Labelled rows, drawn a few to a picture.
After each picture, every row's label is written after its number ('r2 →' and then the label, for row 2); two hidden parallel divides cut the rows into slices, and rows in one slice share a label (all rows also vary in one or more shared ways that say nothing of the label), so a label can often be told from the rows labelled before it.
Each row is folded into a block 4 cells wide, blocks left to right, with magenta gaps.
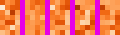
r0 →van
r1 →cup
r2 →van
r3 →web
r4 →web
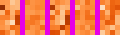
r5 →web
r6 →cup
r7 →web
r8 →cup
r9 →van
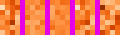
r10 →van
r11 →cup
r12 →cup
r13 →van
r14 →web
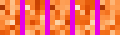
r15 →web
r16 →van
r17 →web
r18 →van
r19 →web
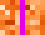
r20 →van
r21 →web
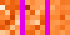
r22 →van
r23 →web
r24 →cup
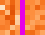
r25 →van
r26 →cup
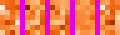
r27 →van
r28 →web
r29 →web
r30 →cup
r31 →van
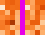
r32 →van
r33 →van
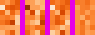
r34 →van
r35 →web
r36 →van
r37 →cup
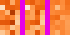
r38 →van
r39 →van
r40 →cup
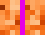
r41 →web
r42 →web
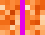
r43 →van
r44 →van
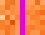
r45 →cup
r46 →cup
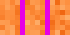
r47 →cup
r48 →cup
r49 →cup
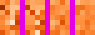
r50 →web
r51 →web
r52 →cup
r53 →cup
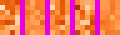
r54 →van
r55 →cup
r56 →van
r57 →web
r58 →cup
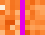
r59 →van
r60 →cup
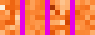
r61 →van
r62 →cup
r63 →web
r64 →cup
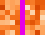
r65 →web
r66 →van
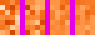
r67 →van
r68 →web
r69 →cup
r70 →cup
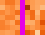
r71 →cup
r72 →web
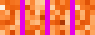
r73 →van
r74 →web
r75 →van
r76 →van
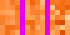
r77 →cup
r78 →cup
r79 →van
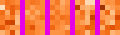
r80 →van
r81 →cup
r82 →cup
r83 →web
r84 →web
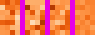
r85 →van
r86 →web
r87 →web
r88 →cup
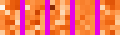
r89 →van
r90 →van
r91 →web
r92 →cup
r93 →van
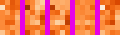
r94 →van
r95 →web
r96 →web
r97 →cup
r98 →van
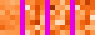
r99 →cup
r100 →van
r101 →web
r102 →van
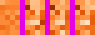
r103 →cup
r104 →web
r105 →web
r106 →web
